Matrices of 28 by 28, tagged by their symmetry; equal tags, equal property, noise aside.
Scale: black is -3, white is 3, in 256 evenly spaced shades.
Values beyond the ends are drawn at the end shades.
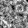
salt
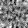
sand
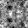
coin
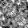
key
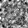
key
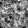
salt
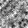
key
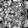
coin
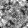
key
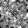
salt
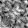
salt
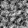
key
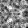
coin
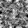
sand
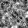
key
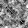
key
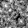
key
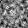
key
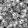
key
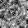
key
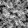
sand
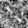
salt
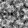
coin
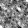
salt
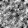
salt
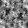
sand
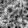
key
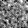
salt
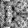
coin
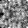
coin
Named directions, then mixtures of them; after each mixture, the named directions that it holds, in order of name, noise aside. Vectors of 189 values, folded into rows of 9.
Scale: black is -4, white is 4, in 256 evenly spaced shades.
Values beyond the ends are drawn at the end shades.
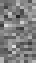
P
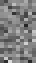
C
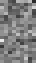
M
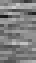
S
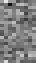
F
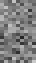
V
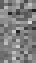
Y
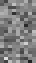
C.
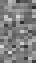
M, P.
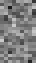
C, M.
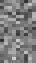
M, Y.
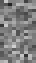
F, P, Y.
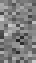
V.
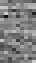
M, S, V.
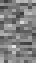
F, P, S.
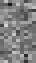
F, P, Y.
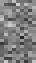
F, P, V.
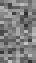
C, F.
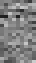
P, S.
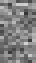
C, F, S.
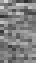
F, S.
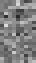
P, S, Y.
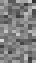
M.
